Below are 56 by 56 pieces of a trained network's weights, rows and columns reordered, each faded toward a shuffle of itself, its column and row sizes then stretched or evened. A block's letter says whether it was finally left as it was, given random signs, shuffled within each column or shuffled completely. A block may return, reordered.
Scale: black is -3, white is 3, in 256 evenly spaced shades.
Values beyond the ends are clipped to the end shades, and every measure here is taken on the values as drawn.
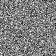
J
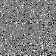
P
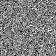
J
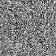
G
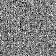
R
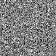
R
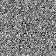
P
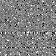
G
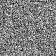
J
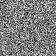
J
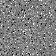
R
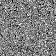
J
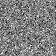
J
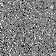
J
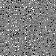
G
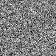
J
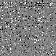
P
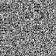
G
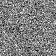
J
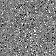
R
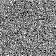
J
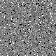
R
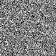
R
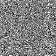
P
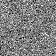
J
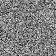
J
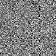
G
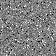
J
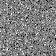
J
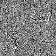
R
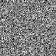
G
